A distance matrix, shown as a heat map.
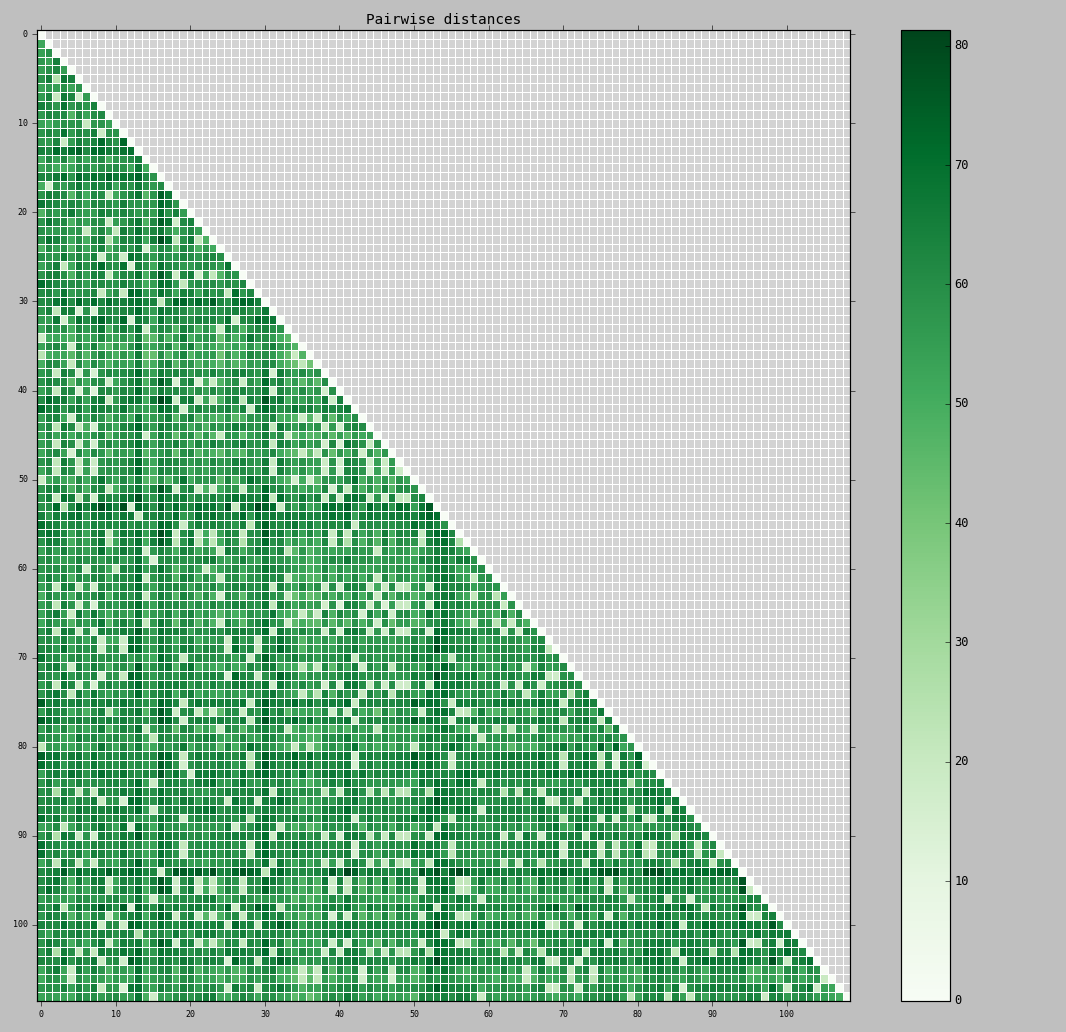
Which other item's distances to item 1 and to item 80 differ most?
17
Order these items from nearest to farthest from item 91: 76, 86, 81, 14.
81, 14, 76, 86
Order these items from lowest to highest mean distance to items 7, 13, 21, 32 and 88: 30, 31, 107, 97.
31, 97, 107, 30
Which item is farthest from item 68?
53
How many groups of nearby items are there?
14
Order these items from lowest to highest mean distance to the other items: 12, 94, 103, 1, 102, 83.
102, 103, 12, 1, 83, 94
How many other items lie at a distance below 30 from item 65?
9
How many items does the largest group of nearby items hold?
19
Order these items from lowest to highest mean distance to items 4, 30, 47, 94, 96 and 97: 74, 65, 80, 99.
65, 74, 99, 80
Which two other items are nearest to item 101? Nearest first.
54, 13
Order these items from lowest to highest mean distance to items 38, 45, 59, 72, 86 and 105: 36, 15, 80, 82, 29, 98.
29, 15, 36, 80, 82, 98
